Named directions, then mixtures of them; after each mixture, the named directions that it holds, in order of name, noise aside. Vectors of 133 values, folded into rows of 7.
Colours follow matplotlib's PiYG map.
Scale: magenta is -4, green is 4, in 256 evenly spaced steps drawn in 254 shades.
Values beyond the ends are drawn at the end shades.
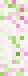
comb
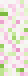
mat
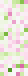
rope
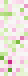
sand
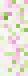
comb, mat, rope.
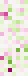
mat, rope, sand.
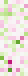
sand.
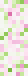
rope.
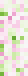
comb, mat.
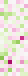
sand.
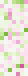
rope.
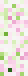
comb, rope, sand.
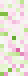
comb, mat, rope.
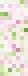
mat, rope.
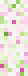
comb, mat, rope.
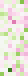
comb, mat, rope.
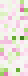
comb, mat, sand.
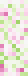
mat.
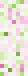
comb, rope.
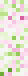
comb, mat, rope.
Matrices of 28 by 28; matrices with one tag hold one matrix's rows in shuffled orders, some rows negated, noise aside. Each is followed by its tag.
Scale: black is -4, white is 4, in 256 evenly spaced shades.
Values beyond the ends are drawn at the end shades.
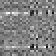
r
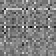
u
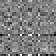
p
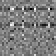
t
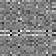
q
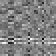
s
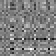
t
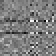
r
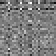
p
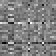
s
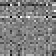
q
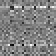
t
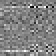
r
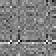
q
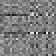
r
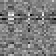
s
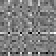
p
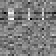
s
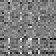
p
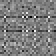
u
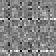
p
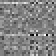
r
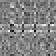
t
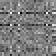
q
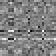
s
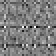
u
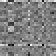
s
